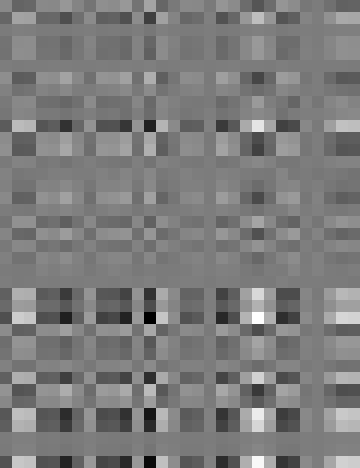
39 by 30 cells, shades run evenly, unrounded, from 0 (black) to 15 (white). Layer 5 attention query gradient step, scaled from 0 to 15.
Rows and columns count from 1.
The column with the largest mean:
22
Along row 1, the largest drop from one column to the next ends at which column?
14
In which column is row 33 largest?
13
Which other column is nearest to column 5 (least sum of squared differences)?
20
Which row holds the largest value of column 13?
33
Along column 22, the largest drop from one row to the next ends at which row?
28
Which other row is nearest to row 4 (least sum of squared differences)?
30
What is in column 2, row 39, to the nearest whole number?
12
